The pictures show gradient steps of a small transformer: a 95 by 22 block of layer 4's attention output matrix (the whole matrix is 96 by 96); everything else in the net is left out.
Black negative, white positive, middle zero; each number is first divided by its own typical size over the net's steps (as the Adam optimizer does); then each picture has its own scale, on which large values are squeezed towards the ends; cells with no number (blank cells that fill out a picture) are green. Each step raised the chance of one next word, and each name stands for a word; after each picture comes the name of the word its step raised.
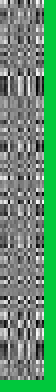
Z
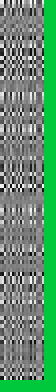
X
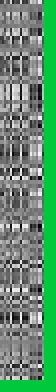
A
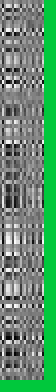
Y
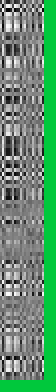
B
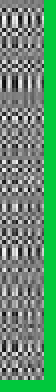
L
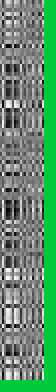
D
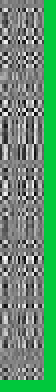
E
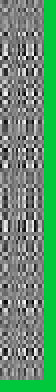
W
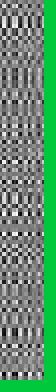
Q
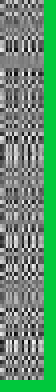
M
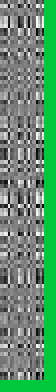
Q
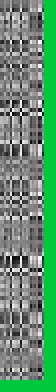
E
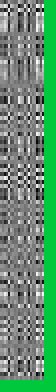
B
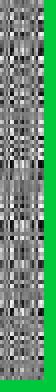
W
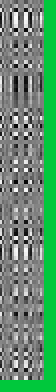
L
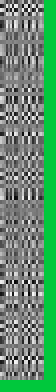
B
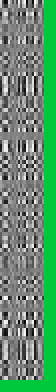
Z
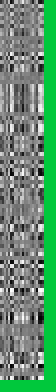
A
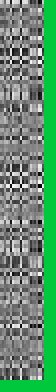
X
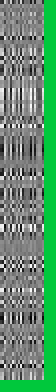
A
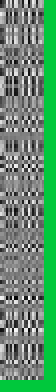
Z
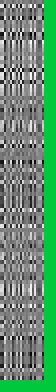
Y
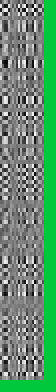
B
